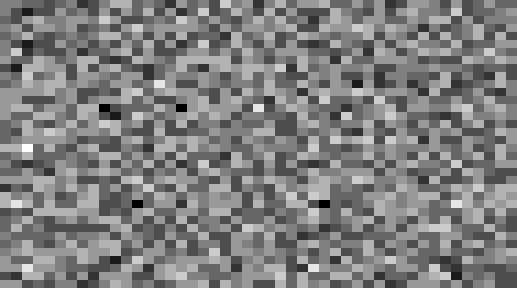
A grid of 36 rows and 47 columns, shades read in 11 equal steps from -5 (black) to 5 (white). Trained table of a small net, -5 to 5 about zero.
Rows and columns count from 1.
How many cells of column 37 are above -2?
30
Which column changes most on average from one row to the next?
11
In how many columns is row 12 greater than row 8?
21
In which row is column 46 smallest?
12
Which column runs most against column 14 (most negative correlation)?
3
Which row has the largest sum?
25
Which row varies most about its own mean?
26
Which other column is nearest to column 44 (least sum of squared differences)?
7
